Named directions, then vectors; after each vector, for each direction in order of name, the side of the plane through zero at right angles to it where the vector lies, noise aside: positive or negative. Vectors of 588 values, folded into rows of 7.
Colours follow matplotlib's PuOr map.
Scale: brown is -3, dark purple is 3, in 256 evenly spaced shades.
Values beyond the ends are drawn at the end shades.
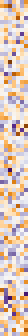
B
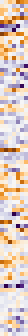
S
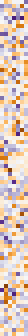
negative, negative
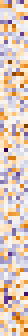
positive, negative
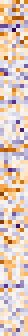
positive, positive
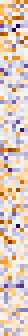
positive, positive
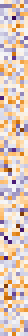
negative, negative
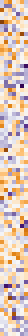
negative, positive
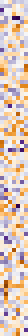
negative, negative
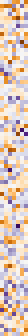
positive, positive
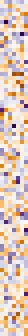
positive, negative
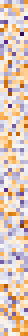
positive, negative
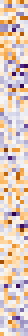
negative, positive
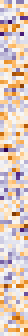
positive, negative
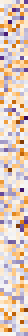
negative, negative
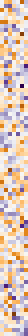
negative, positive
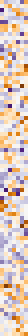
positive, negative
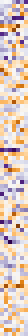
negative, negative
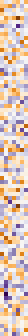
positive, positive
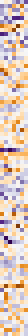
negative, negative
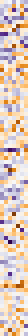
negative, negative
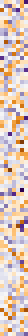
negative, negative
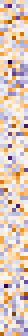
negative, positive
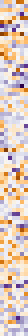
negative, positive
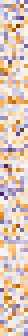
negative, negative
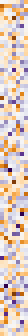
positive, positive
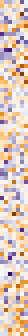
positive, negative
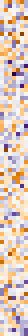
negative, positive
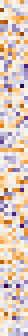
negative, positive
